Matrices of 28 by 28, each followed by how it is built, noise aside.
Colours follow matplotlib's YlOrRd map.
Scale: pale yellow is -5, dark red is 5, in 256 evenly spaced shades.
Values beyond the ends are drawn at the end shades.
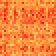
blocks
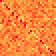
diagonal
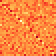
diagonal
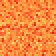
repeating columns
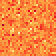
uneven columns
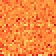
uneven rows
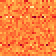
uneven rows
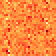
uneven columns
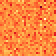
uneven columns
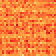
blocks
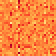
uneven columns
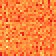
uneven columns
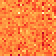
uneven columns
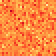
diagonal
